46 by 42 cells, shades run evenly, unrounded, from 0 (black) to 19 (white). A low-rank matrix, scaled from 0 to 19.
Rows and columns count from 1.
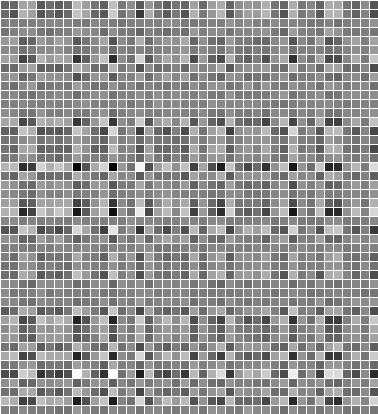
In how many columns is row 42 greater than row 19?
19
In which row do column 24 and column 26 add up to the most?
24
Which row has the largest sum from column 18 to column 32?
27
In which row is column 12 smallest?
42
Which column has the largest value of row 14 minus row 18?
16
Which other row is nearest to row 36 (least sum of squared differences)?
40
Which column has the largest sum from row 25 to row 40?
15
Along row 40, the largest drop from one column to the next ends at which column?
13
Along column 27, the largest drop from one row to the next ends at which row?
45
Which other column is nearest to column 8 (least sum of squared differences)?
6
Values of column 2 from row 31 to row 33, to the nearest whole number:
8 10 9
